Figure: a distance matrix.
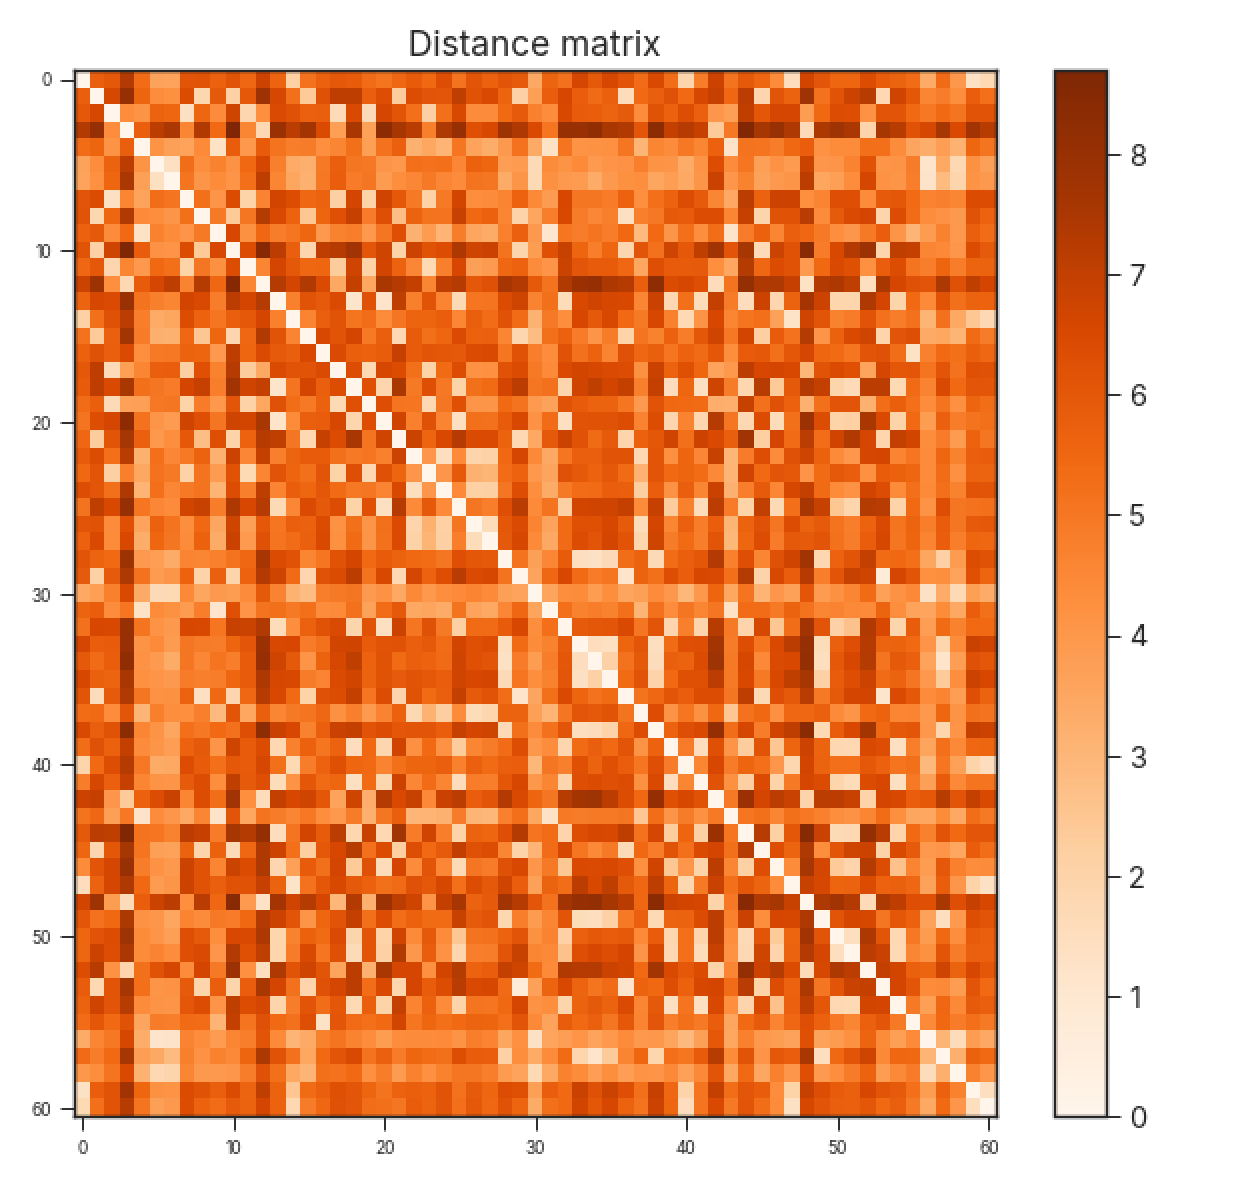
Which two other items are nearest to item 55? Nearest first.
16, 9
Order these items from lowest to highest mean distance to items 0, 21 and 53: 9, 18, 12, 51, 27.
9, 27, 51, 18, 12
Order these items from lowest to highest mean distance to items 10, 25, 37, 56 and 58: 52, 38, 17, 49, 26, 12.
26, 49, 38, 17, 52, 12
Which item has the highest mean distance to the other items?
3
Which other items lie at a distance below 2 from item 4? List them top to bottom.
9, 31, 43
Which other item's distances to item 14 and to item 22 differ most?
47
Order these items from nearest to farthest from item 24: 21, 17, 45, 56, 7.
56, 7, 17, 45, 21
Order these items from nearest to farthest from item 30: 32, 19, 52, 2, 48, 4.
4, 19, 32, 2, 52, 48
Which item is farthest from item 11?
44
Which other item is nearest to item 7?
2
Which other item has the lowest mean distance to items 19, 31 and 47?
43
